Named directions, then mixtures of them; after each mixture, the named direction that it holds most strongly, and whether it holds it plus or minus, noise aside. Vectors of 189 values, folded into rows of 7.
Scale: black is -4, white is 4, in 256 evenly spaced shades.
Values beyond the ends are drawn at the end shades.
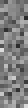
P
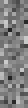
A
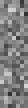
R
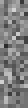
R, plus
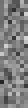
R, minus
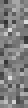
A, minus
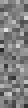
P, minus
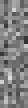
A, minus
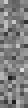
A, plus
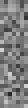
P, plus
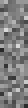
P, minus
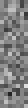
R, plus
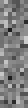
A, plus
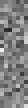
P, plus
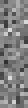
A, minus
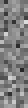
P, plus
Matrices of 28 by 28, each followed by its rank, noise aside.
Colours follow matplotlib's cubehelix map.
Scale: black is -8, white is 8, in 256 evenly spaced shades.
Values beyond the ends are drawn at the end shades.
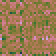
three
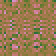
two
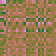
two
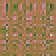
two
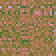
four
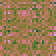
four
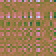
one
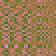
two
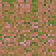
four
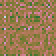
three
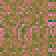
four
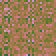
two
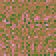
four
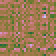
four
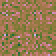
five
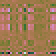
one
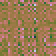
three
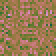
four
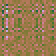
one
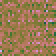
four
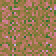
five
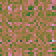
three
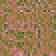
five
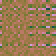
one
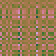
one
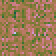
five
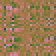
three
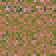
four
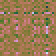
two
